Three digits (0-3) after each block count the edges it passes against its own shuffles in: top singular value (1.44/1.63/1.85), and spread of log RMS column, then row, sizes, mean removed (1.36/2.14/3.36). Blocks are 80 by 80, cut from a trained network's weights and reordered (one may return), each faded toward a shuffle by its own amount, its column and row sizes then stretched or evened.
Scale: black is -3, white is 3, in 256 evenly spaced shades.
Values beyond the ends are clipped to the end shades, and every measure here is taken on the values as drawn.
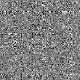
1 2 2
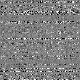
0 1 3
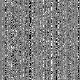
3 3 0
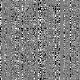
2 3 1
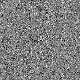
0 1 0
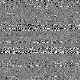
1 1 3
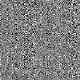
3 2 2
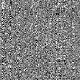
2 2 0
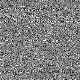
0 0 2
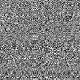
3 0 2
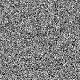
1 0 0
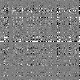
3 2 3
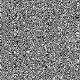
0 2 0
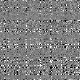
2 2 3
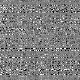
0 1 3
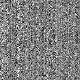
1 2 0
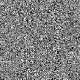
1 1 1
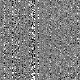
0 3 0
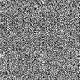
3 1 0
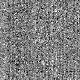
1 1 1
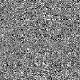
3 1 2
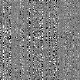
0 3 1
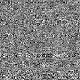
2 0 2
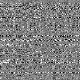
3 1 3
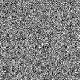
3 0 1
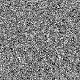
2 0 1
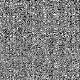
1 0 2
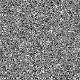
1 1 1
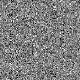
0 2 0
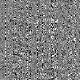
1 3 1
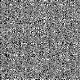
0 1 2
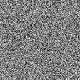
2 0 0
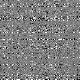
0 2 3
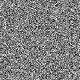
1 1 0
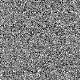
0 1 1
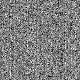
0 1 0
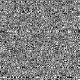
3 0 2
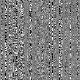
2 3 0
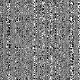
1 3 1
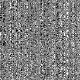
2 2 1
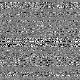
2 0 3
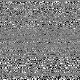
1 0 3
